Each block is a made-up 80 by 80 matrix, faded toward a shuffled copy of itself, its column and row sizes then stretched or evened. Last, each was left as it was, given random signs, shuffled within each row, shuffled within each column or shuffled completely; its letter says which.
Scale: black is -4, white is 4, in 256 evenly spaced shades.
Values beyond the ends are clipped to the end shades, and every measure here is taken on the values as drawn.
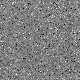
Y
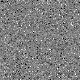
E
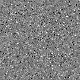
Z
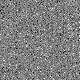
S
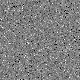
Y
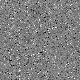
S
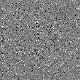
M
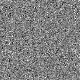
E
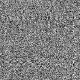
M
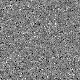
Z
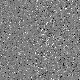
S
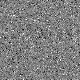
Z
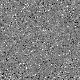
Z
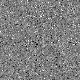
E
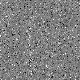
S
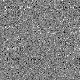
M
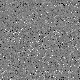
Z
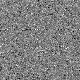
Z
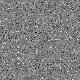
Z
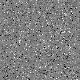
E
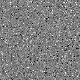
M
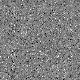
E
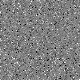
E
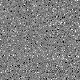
M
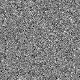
S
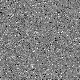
Z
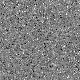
Y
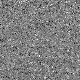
Z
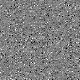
M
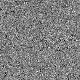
Z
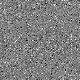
M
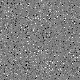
E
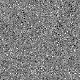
M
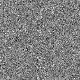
S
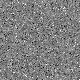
Y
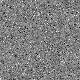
Y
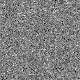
S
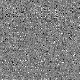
M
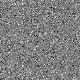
E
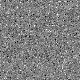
Z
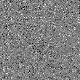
M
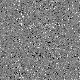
E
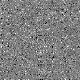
M
